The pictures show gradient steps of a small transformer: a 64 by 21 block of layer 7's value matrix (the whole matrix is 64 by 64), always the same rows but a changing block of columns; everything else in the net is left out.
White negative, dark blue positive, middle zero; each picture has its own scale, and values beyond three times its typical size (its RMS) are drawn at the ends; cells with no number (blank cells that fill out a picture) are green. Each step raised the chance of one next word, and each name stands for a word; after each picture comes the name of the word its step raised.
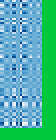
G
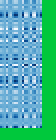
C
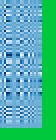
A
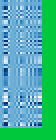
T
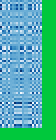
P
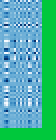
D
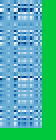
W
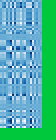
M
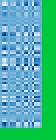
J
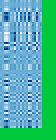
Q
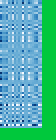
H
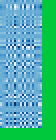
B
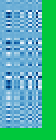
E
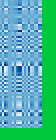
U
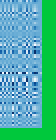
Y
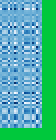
P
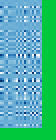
A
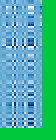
B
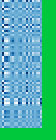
D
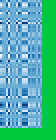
G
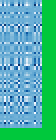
J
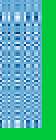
Q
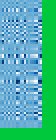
A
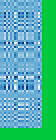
E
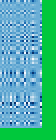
T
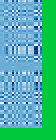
Y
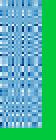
J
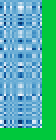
M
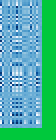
U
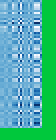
G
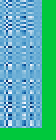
P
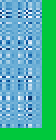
E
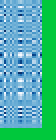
A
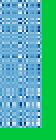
G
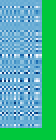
A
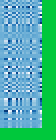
D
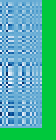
U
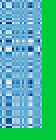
M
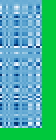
B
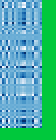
M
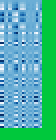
Q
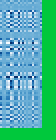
E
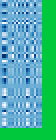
G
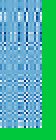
Q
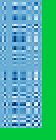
H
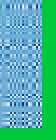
B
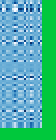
W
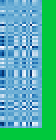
T
